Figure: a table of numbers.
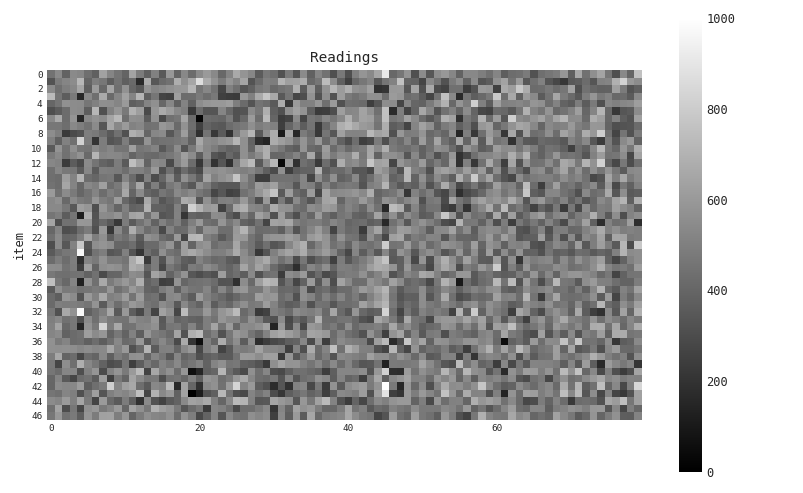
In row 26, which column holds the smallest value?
33
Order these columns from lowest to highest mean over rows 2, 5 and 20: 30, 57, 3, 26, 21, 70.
26, 57, 21, 30, 3, 70
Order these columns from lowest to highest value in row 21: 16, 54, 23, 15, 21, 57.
15, 57, 23, 16, 21, 54
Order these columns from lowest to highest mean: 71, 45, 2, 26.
2, 71, 26, 45
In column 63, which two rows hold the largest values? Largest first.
2, 37
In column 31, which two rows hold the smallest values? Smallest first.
12, 8
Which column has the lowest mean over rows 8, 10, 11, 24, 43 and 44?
55
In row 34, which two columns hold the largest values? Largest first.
7, 62
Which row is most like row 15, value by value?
30
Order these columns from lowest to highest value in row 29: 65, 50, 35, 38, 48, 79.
35, 38, 48, 65, 50, 79
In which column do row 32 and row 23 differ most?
74
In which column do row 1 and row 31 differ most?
20
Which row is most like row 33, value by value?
13
